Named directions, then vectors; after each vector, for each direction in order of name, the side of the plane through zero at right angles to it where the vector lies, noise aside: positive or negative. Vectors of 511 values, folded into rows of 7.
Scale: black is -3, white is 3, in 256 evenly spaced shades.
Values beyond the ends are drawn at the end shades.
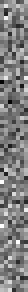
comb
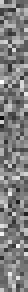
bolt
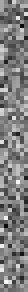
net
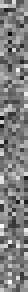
positive, positive, positive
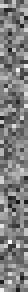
positive, positive, positive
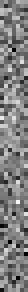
negative, negative, positive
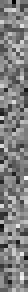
negative, negative, negative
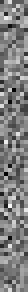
negative, positive, negative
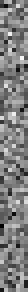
negative, negative, negative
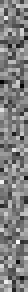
negative, positive, positive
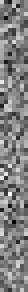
positive, negative, positive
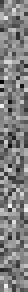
negative, positive, negative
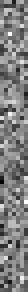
negative, negative, negative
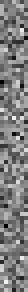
negative, positive, positive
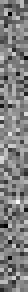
negative, negative, positive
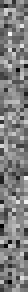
negative, negative, negative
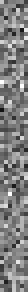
positive, negative, negative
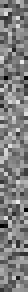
negative, negative, positive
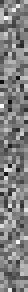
negative, positive, negative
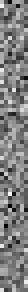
positive, negative, positive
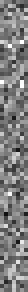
positive, negative, negative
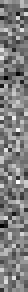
negative, negative, positive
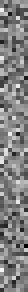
negative, negative, positive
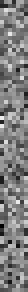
negative, negative, negative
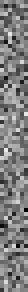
negative, negative, positive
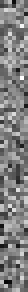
negative, negative, negative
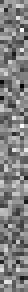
negative, positive, positive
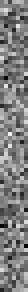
negative, negative, positive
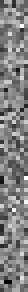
negative, negative, negative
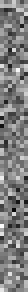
positive, positive, positive
